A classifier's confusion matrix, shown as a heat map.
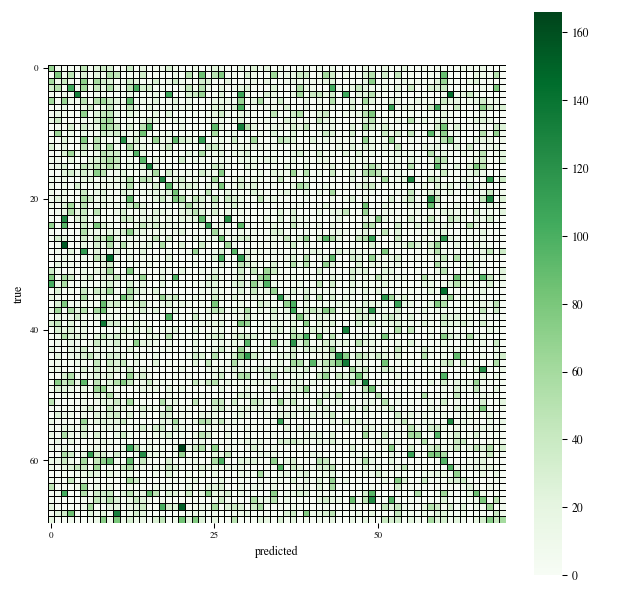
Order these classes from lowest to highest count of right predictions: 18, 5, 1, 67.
5, 67, 1, 18
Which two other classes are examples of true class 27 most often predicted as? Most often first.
2, 59
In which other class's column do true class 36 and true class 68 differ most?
10
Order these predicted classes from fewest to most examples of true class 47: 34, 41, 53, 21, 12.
21, 53, 41, 34, 12
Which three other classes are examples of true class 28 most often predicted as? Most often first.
5, 51, 22
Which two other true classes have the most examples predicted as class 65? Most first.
15, 48
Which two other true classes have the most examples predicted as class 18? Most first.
4, 38
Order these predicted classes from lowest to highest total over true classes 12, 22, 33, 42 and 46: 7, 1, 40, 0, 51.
40, 1, 51, 0, 7
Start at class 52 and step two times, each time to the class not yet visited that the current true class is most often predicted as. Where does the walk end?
49
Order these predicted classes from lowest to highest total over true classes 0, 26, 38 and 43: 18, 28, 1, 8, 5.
28, 1, 8, 5, 18
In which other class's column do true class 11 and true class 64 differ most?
23
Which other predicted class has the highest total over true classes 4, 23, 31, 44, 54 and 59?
61
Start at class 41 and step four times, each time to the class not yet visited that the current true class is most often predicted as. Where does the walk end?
29
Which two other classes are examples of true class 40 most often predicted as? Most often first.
45, 53
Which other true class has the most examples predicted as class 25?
9
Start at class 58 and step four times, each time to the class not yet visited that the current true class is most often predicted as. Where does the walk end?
55
